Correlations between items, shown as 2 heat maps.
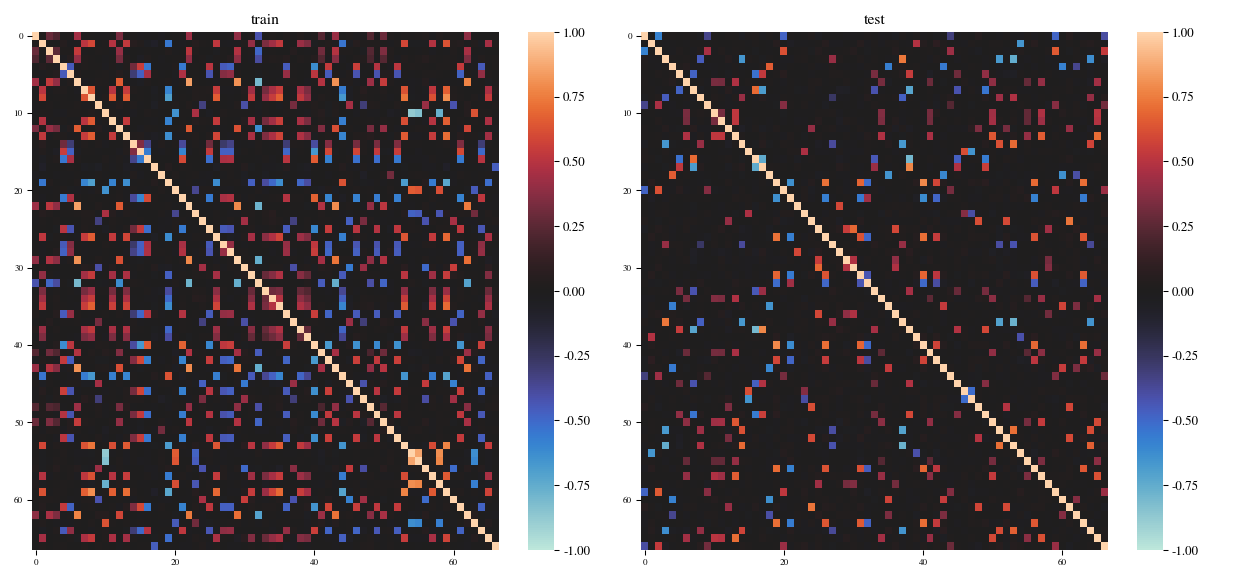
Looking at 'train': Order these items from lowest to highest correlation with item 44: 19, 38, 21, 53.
53, 38, 21, 19
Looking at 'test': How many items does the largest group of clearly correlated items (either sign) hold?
10
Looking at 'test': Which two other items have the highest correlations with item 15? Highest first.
46, 23
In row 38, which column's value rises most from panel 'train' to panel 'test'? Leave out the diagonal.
17
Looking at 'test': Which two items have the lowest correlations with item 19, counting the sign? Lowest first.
21, 32
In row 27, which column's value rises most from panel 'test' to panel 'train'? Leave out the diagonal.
64
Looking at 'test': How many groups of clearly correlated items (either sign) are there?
11
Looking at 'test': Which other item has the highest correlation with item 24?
61
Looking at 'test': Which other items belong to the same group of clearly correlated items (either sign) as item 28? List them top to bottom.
22
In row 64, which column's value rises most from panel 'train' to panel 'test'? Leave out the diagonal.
14
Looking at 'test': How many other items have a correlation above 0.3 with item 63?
6
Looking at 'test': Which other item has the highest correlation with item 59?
2
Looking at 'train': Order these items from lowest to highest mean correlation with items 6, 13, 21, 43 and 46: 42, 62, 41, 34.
42, 34, 41, 62
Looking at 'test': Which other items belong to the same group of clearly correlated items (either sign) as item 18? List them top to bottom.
4, 35, 43, 60, 62
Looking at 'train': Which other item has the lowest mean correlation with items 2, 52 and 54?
10
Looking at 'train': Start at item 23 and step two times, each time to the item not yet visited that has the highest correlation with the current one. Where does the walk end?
63
